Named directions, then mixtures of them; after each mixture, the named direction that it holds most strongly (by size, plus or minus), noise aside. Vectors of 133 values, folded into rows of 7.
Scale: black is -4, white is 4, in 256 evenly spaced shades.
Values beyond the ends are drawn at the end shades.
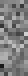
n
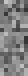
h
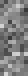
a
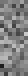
n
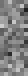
a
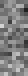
a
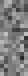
h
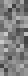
h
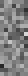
n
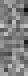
h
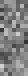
n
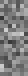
n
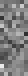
n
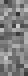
h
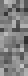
h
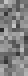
h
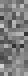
n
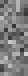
a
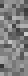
n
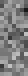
a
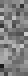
n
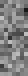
a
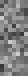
a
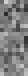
h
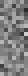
n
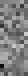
n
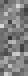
a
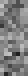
a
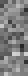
a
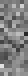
n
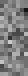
a
